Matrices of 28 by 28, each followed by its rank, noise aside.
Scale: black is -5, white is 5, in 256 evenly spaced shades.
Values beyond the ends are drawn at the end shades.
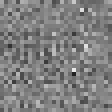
six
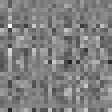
three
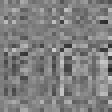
two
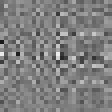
two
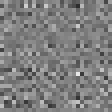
four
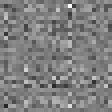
four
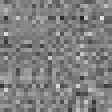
six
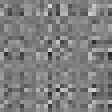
two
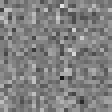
six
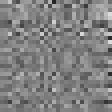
three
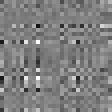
two
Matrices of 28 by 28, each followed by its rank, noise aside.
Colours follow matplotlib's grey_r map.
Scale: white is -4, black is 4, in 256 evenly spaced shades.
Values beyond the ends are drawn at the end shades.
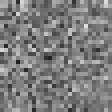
eight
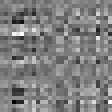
two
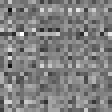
three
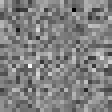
six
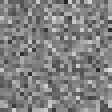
eight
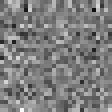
six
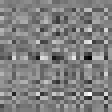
two
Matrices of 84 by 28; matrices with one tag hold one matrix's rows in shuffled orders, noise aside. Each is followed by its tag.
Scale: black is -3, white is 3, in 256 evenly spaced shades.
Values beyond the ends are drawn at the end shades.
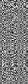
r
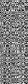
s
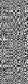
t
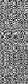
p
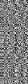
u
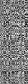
s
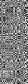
t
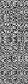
p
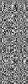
r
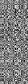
u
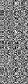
u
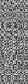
p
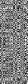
t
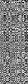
s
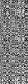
s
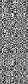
r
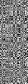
t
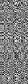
u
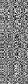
u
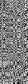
t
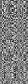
r
